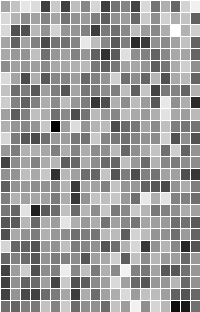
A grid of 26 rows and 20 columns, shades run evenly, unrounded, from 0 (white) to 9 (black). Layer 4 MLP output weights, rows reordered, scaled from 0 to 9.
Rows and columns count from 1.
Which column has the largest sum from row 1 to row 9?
11
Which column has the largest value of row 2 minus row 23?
7
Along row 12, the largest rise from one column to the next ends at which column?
18
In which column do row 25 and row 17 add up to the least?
15
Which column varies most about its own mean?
1
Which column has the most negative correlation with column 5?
19
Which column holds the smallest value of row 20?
14
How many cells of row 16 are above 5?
5
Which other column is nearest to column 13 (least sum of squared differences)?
9
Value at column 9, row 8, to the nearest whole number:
5
